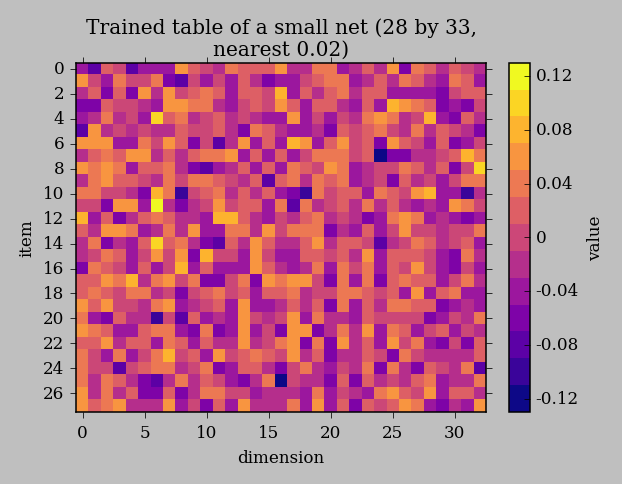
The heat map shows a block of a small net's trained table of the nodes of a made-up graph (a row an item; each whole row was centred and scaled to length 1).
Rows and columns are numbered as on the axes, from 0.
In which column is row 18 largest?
27
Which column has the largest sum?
7
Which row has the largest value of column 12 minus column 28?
12
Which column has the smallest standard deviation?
22
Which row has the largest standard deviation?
10
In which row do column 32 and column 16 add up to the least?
24
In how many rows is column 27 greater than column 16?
16
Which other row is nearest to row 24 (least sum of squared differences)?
21
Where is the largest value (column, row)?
6, 11
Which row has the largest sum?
17
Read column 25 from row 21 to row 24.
0.04 0.06 -0.06 0.04
